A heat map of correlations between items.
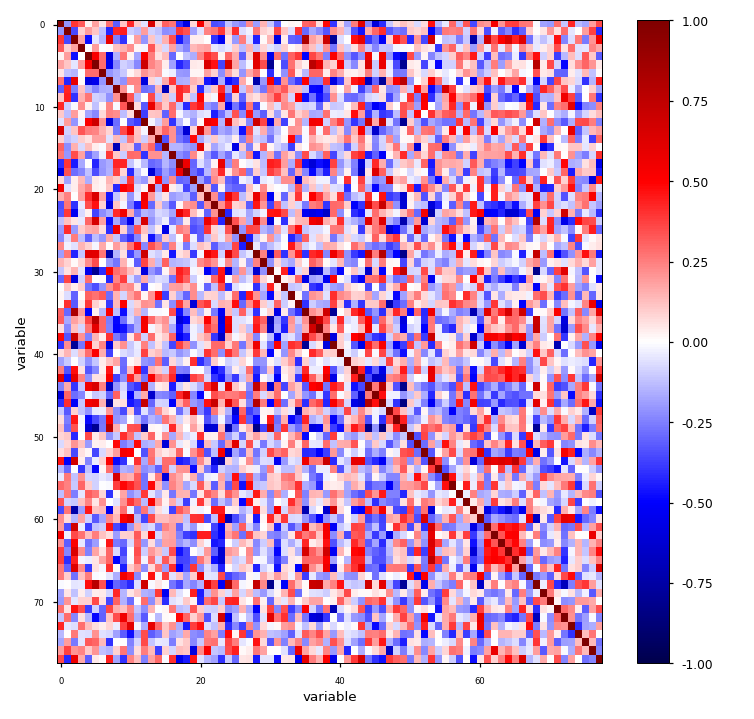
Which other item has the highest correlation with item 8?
55
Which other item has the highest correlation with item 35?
2
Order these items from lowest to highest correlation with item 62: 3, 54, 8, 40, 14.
8, 14, 54, 40, 3
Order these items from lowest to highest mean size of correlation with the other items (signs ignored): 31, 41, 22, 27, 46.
41, 27, 31, 22, 46
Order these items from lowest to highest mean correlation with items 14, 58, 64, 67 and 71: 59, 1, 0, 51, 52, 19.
59, 1, 51, 52, 19, 0
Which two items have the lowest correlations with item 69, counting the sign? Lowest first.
15, 20
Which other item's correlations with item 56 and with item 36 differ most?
37
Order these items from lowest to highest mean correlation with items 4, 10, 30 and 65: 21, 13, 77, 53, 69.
69, 21, 77, 53, 13
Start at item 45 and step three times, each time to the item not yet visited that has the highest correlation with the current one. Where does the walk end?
23
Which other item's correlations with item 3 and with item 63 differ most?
54
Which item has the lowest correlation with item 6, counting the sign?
30
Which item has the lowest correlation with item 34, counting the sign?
47
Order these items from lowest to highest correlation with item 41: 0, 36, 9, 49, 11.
9, 0, 36, 11, 49
